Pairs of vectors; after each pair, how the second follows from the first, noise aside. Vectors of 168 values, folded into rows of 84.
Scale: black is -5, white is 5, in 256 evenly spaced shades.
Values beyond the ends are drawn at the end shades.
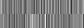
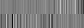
wrapped around, negated, partly zeroed.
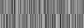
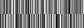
negated, scaled up.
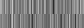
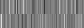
wrapped around, negated, partly zeroed.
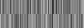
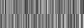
wrapped around, negated.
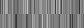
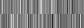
wrapped around, negated.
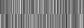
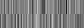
wrapped around, negated.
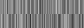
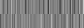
wrapped around, negated, partly zeroed.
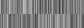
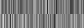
wrapped around, negated.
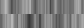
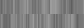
reversed, negated, shrunk.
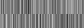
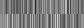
wrapped around, negated.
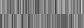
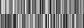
wrapped around, scaled up.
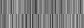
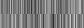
wrapped around, negated.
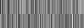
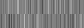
wrapped around, negated, partly zeroed.
